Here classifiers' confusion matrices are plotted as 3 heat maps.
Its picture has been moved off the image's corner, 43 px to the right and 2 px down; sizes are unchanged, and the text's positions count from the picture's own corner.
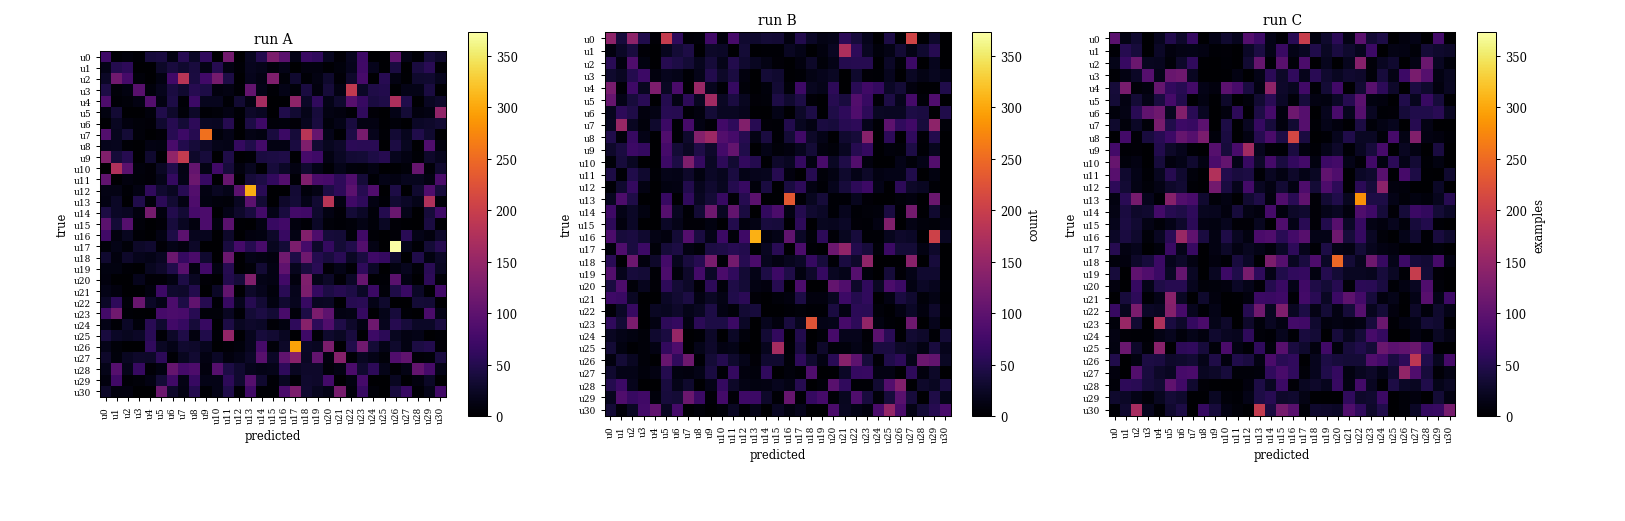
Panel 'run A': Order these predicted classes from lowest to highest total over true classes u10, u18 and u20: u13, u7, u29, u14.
u14, u29, u7, u13
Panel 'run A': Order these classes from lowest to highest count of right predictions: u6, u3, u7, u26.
u26, u6, u7, u3
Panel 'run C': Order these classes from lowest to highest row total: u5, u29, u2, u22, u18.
u29, u5, u2, u22, u18
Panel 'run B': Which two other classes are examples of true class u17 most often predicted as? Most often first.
u21, u20
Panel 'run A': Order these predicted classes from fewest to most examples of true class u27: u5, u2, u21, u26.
u2, u5, u26, u21
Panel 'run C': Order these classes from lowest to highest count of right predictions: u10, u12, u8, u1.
u1, u12, u10, u8
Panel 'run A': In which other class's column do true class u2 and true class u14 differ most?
u7
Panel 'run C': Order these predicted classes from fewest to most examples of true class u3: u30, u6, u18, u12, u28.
u12, u30, u18, u28, u6
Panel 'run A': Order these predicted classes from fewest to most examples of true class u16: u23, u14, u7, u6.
u14, u6, u23, u7
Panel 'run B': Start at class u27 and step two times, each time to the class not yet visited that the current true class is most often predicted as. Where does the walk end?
u23
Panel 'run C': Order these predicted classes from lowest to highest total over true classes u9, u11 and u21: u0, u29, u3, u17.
u3, u29, u17, u0
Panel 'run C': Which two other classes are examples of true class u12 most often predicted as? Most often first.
u24, u9
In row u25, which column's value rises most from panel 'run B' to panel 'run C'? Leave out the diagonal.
u4
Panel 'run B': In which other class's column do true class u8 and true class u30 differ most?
u9
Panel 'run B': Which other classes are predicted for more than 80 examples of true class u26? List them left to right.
u5, u7, u21, u22, u28, u29
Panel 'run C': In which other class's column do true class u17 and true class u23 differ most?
u4
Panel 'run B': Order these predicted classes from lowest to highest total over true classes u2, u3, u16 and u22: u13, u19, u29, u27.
u19, u27, u29, u13
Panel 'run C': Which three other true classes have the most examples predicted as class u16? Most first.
u8, u6, u30
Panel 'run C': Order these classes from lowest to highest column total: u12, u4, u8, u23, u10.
u8, u10, u12, u23, u4
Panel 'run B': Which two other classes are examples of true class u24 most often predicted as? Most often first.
u6, u20
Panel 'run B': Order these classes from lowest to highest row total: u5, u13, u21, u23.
u21, u13, u5, u23
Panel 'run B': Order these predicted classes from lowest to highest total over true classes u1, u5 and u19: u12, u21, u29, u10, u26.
u26, u12, u10, u29, u21
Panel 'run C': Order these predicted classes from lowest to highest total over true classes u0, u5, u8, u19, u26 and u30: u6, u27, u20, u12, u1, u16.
u1, u20, u12, u6, u16, u27
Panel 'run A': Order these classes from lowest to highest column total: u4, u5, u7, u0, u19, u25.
u25, u4, u5, u0, u19, u7
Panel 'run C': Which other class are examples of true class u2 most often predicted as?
u22
